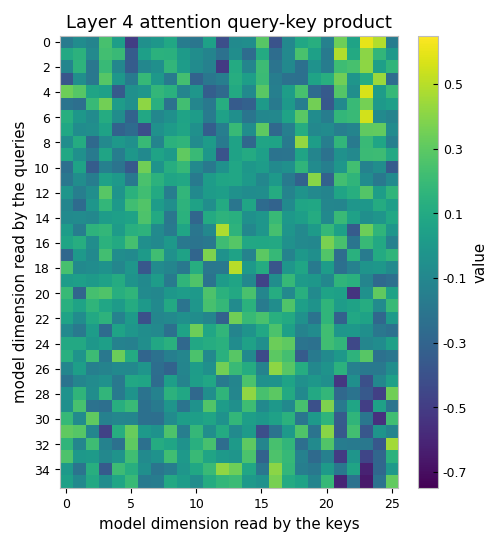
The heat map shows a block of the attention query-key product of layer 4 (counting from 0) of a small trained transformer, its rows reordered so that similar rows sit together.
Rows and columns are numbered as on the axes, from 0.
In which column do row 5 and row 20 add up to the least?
1
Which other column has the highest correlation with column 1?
8
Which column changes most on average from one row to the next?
25
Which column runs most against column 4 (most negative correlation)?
15
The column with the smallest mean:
19
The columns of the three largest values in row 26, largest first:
16, 12, 17
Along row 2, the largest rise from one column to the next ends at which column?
13
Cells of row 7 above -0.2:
21
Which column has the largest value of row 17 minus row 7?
11
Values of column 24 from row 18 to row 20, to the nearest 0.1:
0 -0.3 0.3
